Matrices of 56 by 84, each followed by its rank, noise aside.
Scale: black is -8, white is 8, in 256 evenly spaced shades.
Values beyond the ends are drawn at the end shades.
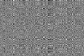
three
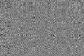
six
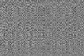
six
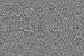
six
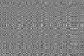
three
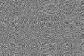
seven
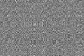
six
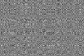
five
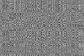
four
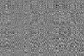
five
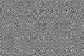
six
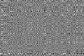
five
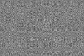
seven
